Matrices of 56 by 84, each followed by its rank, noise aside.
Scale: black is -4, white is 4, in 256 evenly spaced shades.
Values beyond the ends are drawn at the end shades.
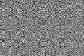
five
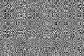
five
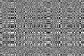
two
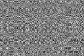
five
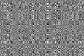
four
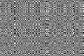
two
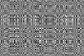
three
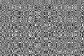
three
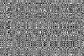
five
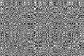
four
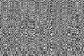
five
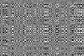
three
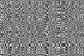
three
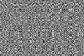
six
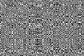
five
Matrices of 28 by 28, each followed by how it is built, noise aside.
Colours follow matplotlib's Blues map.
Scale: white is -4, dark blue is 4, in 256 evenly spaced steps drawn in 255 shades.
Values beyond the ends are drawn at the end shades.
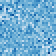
block diagonal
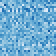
low rank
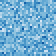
noise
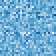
uneven rows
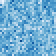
smooth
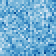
smooth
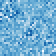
block diagonal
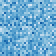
repeating columns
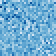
block diagonal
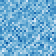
Hankel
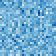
low rank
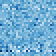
uneven rows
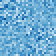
block diagonal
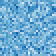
low rank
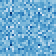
low rank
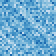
Toeplitz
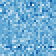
uneven rows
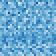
repeating columns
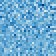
uneven rows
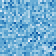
block diagonal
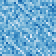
Toeplitz
